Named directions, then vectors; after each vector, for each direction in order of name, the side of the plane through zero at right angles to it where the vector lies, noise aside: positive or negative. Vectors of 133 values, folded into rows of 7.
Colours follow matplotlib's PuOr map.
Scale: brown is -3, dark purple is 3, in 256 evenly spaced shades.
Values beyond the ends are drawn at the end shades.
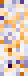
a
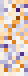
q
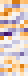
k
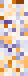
negative, positive, positive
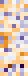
negative, negative, negative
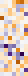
negative, positive, positive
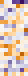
positive, negative, negative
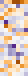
negative, positive, positive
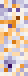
positive, negative, positive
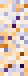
negative, negative, negative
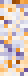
negative, positive, positive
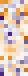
positive, positive, negative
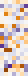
positive, positive, positive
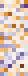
positive, positive, positive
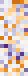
negative, positive, positive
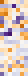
positive, positive, negative
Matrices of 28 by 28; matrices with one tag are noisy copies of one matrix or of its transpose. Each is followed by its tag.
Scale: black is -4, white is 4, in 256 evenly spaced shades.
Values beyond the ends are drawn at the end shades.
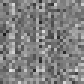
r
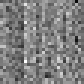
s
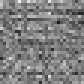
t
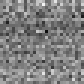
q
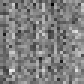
r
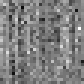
t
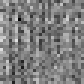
t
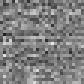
r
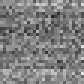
q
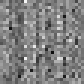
s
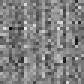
s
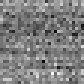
q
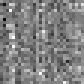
r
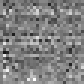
r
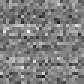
s
